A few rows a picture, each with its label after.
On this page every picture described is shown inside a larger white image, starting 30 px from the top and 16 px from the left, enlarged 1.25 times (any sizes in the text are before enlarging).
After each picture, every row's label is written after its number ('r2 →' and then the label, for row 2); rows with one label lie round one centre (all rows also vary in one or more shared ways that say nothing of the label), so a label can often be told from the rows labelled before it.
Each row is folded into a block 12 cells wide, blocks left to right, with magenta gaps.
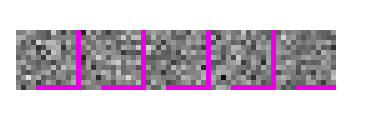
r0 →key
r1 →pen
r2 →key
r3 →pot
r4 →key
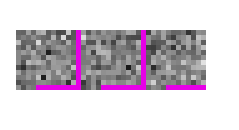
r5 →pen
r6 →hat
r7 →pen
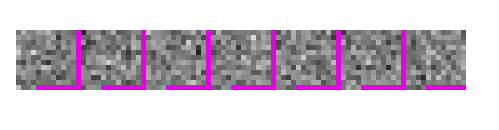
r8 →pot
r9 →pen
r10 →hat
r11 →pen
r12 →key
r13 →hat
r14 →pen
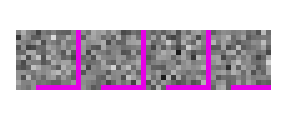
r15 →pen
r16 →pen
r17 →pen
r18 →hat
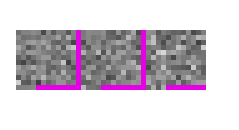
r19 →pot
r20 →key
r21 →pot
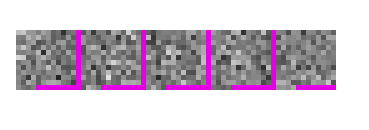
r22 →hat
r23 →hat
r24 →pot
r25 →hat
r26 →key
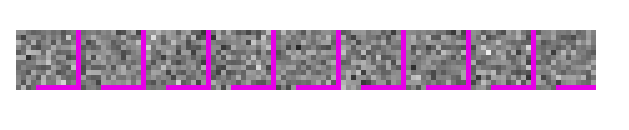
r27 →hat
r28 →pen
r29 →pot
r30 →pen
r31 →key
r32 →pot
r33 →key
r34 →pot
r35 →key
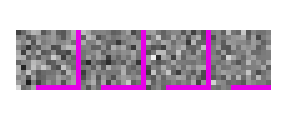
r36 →pot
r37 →pen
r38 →pen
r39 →pen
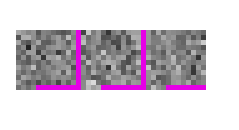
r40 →pen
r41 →hat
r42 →hat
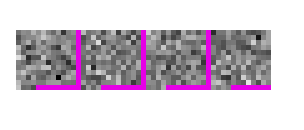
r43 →pot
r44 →pen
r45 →pot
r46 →pen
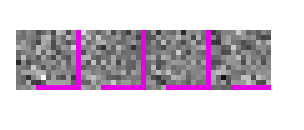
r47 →pot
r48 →hat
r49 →pen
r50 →pen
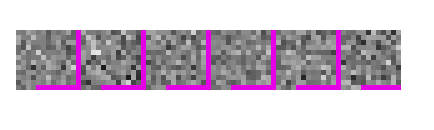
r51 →hat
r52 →pot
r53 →hat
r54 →pot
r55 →pen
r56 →pot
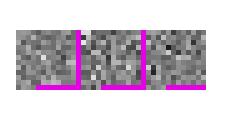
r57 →hat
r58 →pen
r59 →hat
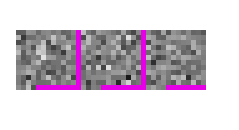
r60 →pot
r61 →pot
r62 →pot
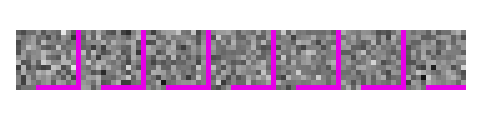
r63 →key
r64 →key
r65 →pot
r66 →pen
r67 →key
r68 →hat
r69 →pen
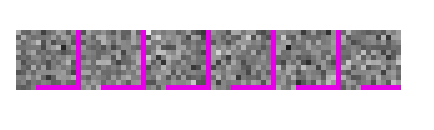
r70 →pen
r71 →key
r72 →hat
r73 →pot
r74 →pot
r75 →hat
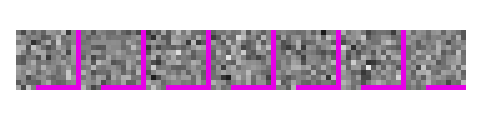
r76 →pot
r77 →key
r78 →pot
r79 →pen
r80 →pen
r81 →key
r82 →pen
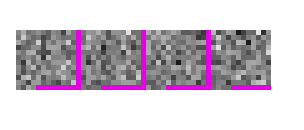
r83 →pen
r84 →key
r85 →pen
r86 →pot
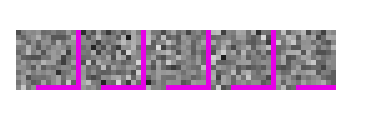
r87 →hat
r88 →key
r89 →hat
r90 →hat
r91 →hat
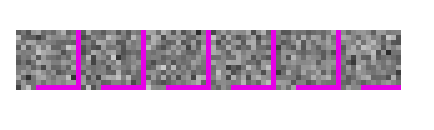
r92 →pot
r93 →pen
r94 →pot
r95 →key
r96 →pen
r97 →pot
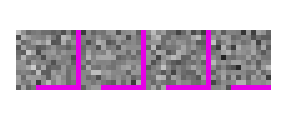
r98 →key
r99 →pen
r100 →key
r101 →hat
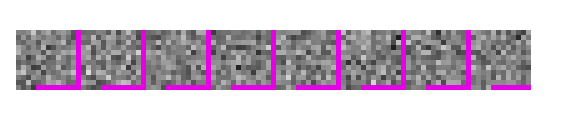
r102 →key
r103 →key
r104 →pot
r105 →hat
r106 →pot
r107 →pen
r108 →hat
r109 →hat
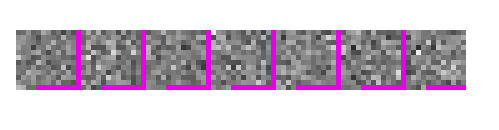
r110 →pot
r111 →key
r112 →pot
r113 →hat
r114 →pot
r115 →key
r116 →pen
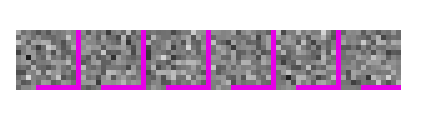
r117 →hat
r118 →hat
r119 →pen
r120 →hat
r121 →pot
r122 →pen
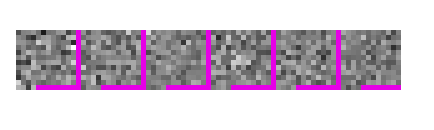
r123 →pot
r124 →hat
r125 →hat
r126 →hat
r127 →hat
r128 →hat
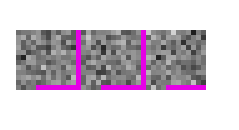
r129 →key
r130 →key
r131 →hat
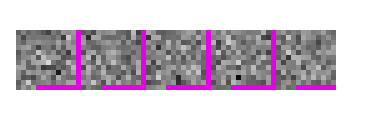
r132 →hat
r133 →key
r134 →pen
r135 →pen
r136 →pen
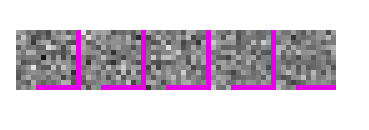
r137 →pot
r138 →pen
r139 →pen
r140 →hat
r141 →pot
